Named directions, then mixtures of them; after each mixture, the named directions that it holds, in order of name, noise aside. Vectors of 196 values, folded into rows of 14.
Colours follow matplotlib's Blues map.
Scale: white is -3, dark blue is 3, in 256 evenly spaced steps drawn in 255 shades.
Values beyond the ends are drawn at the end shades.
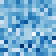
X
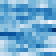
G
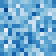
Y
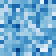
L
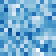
L, X, Y.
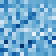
X, Y.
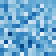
G, X, Y.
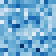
L, X.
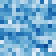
G, L.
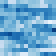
G.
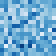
X, Y.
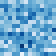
G, X, Y.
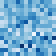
X.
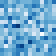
L, X, Y.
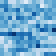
G, Y.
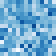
L, X, Y.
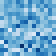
X.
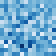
G, X, Y.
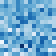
G, X.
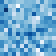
L, X, Y.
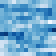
G.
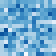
G, Y.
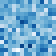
L, X.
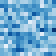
G, L, Y.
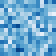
L, Y.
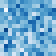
Y.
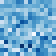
X.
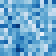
L, Y.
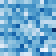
G, L, X.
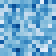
L.
